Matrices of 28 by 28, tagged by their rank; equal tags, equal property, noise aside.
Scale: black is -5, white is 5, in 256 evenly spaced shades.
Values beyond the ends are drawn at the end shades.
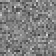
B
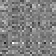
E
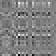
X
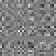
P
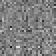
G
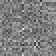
G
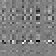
X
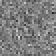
B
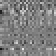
P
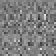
E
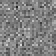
G
